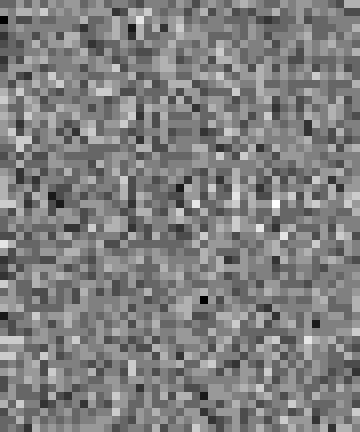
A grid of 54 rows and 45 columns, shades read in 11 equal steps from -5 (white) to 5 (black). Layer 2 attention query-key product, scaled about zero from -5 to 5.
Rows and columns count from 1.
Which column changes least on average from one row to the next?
41
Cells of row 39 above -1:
28
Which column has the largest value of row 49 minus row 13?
1
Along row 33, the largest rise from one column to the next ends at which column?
29
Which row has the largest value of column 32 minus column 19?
2
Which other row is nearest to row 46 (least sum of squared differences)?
35
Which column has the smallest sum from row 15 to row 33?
30
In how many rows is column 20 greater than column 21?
25
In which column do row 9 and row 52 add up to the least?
15
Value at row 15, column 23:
1
